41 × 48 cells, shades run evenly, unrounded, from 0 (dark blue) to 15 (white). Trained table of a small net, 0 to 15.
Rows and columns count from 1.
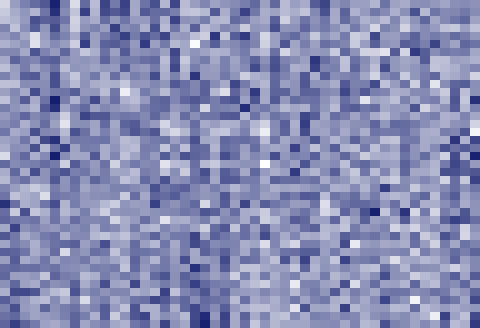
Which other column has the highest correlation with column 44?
12
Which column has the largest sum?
27
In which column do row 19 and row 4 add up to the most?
38
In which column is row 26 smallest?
1
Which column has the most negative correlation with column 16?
2
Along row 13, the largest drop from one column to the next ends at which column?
48
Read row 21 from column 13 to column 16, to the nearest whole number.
8 6 7 7
